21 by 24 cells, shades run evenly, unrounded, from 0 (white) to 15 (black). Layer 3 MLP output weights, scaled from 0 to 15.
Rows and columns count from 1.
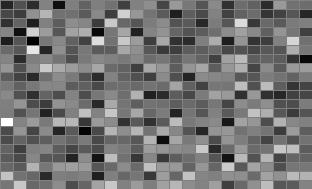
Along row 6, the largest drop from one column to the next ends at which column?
3
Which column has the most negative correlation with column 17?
12
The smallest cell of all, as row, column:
14, 1
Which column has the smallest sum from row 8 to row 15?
9
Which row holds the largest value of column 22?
11
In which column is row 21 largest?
18
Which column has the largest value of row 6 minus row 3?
19
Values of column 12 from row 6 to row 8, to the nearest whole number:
10 9 5
